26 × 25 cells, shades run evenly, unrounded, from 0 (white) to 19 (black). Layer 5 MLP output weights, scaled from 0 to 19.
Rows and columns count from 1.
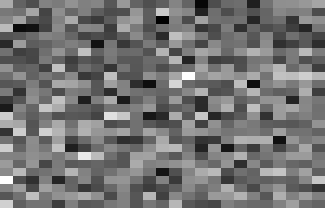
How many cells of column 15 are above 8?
21
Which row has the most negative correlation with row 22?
18
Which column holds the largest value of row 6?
8
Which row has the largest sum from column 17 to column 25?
4
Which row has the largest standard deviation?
15
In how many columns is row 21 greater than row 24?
11
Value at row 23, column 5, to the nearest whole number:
16
